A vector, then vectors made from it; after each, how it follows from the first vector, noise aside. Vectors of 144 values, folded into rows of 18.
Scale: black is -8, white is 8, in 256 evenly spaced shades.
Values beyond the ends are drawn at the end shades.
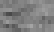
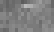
wrapped around, negated, partly zeroed.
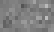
reversed, negated, partly zeroed.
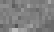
wrapped around, negated, partly zeroed.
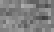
reversed.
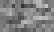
reversed, negated, scaled up.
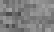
copied.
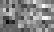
reversed, negated, scaled up.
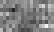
wrapped around, negated, scaled up.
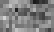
wrapped around, scaled up.
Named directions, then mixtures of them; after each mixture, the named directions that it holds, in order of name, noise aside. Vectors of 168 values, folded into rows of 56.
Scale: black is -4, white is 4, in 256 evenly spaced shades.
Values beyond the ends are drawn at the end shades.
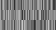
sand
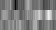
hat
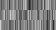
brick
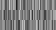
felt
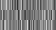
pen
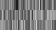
felt, hat, pen.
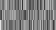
brick, pen.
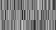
sand.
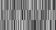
brick, sand.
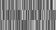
sand.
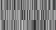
sand.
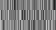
pen, sand.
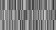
brick, felt, pen.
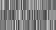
brick, felt, sand.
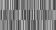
felt, pen, sand.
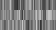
felt, hat, sand.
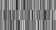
felt.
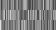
brick, sand.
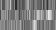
hat, sand.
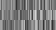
brick, felt, hat.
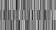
felt.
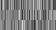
felt, sand.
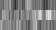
hat.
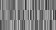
brick, felt.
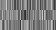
brick, pen, sand.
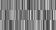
brick, felt.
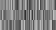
brick, felt, pen.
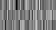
felt, hat.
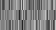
brick, felt, sand.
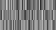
brick, felt, pen.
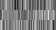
brick, hat, pen.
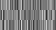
pen.
